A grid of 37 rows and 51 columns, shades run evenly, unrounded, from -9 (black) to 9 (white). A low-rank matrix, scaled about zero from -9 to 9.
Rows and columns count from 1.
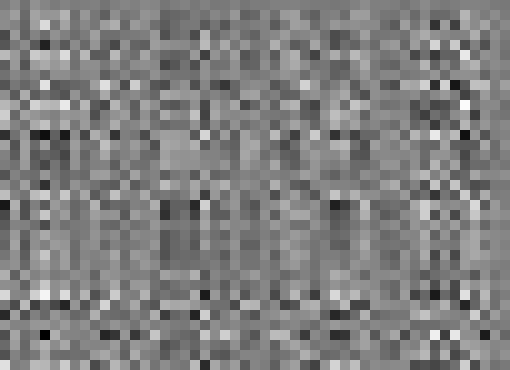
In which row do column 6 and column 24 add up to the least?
31
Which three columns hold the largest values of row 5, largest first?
44, 46, 21
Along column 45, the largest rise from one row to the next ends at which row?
9
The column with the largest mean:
5
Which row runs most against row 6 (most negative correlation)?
14
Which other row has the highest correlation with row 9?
36
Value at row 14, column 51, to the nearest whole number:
0
